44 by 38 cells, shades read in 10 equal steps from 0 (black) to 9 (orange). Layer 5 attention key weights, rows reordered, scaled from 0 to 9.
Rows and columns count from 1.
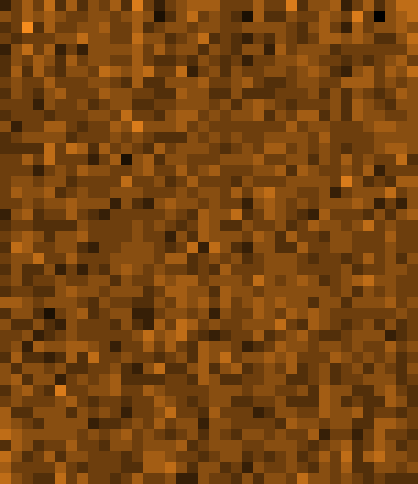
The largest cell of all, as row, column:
3, 3
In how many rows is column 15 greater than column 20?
17
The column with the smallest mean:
23
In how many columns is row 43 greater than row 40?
13
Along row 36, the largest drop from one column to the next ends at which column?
7
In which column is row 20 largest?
22
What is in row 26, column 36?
5
